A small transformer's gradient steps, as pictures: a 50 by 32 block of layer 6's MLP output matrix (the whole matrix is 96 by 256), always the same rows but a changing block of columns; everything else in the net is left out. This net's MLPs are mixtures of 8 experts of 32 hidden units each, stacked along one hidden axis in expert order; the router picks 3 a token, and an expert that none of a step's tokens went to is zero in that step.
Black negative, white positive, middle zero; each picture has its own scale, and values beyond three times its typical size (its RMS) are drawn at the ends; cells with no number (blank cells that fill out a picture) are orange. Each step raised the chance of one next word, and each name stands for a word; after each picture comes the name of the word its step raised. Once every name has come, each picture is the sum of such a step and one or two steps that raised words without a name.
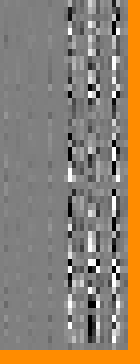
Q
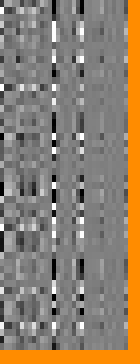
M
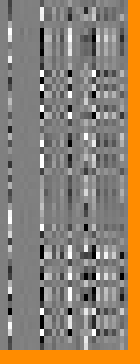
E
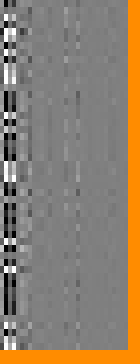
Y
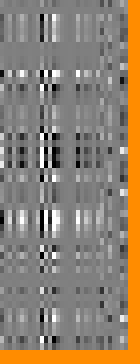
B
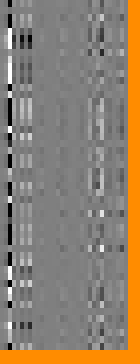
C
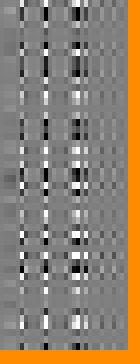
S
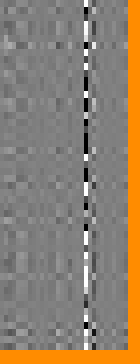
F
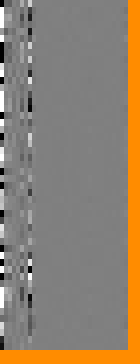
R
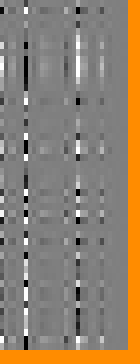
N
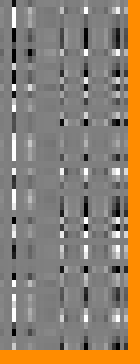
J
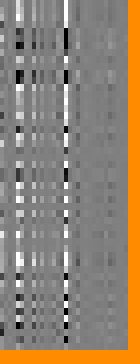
C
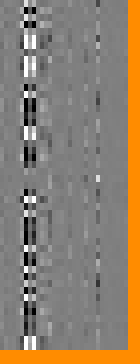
N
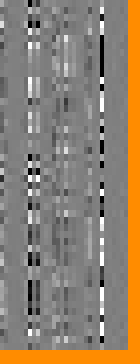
N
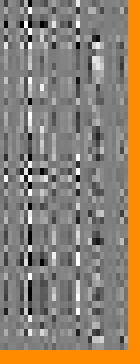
N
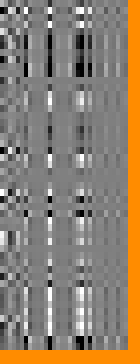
N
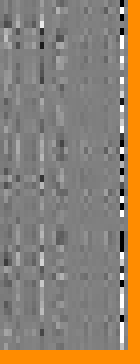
C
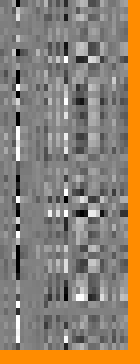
M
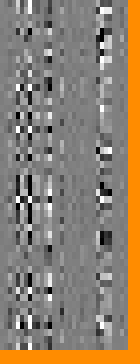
M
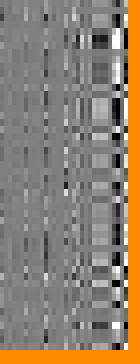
C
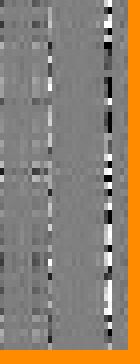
C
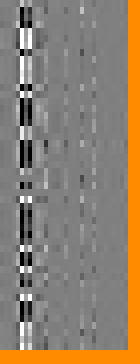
C
